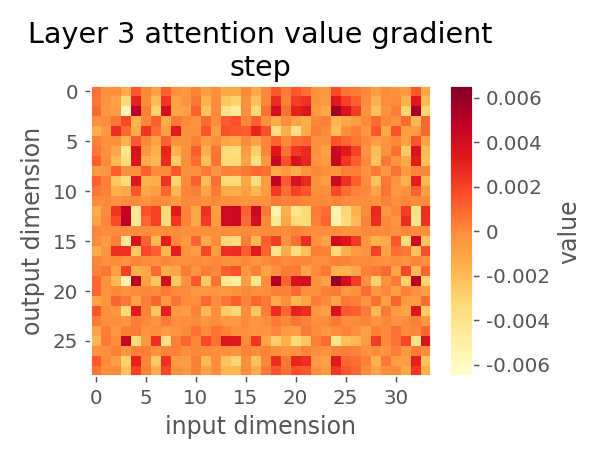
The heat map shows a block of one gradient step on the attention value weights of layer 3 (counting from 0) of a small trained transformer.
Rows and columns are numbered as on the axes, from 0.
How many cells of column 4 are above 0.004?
2
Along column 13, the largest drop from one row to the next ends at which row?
19
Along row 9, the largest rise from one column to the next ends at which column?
4
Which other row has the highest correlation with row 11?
10
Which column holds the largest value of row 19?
24
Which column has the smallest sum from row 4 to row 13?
3
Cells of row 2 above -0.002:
25
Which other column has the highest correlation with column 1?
29
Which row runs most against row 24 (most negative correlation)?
20
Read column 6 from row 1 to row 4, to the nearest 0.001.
-0.002 -0.003 0.001 0.001
